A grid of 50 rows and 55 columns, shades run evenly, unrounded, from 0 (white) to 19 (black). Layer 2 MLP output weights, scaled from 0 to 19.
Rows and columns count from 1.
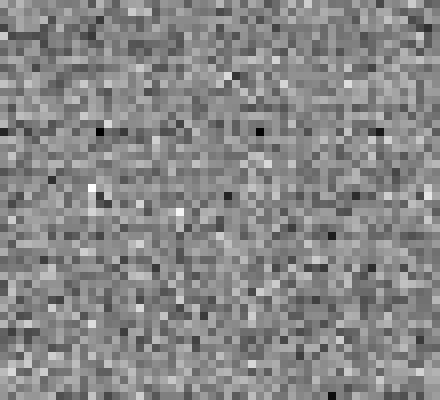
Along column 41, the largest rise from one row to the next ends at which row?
34
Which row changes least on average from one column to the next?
32
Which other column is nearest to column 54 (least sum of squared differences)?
12
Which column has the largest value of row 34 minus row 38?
35
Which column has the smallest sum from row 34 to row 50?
17
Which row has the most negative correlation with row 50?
6
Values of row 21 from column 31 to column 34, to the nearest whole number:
5 9 7 3
